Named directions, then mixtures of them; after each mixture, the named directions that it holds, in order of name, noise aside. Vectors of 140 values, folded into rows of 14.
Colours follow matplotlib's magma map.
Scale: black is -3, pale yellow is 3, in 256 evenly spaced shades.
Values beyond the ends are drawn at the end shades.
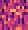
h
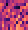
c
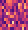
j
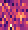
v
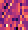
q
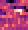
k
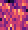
k, v.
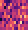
c, q, v.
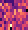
j, k, v.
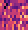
c, q, v.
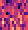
c, j, v.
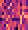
q, v.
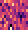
v.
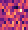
c, j, k.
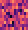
j, k.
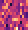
q.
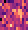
h, k, v.
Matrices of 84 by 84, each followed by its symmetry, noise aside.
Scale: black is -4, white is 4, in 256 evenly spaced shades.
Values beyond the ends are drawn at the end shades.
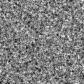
antisymmetric.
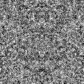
mirrored left to right.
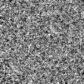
symmetric across the other diagonal.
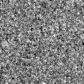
antisymmetric.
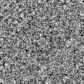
symmetric.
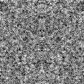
mirrored left to right.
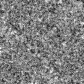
symmetric across the other diagonal.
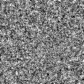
antisymmetric.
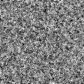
no symmetry.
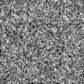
symmetric across the other diagonal.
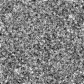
symmetric.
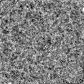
symmetric.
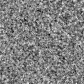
symmetric across the other diagonal.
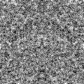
mirrored left to right.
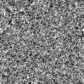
antisymmetric.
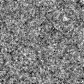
symmetric across the other diagonal.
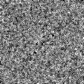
symmetric.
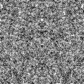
mirrored left to right.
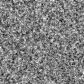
no symmetry.
